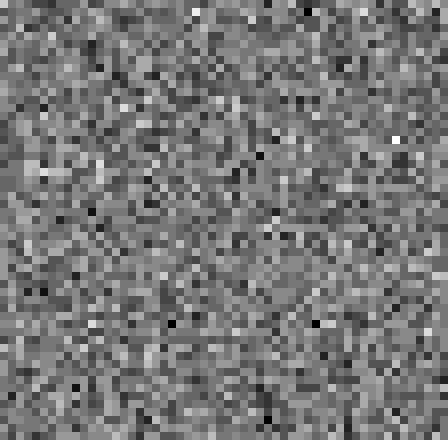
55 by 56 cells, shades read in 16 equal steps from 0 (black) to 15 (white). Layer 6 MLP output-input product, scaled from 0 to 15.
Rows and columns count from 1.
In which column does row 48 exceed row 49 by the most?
10
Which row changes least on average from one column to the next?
11
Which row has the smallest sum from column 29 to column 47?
28
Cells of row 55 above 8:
18
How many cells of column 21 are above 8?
11
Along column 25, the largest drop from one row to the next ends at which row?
3
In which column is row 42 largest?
54
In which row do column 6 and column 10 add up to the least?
49
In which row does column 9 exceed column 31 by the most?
36
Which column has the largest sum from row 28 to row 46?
20
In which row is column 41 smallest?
45
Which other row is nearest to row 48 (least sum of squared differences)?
33
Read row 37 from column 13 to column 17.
7 3 8 7 9
